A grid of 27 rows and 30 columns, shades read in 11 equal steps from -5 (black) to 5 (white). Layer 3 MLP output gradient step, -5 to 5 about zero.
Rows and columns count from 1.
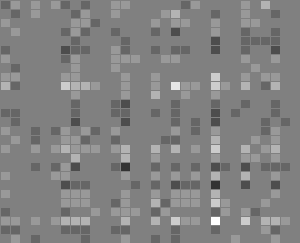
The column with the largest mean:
22
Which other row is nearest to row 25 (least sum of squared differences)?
17
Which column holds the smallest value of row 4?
18
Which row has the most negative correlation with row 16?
2
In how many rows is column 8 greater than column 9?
9
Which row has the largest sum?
25
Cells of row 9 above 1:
1
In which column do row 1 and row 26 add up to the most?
27
